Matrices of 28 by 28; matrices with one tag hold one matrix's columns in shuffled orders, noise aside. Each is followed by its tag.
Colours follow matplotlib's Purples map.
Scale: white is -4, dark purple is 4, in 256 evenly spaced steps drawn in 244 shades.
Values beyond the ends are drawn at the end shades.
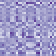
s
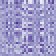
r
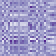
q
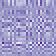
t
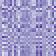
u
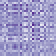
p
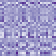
s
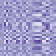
q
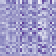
r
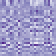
t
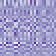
t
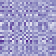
q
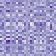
q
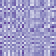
u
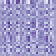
r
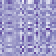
r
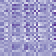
p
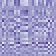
t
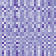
u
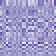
t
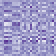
q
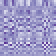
t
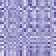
u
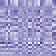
t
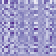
r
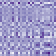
s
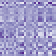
s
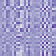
u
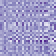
q
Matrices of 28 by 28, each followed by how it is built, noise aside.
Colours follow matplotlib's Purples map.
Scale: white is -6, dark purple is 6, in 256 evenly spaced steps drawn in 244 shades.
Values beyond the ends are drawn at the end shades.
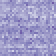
blocks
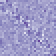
banded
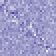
banded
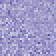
lower triangular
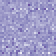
uneven rows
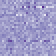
uneven rows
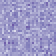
blocks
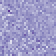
lower triangular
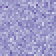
noise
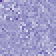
block diagonal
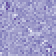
banded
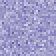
noise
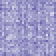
blocks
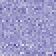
uneven rows
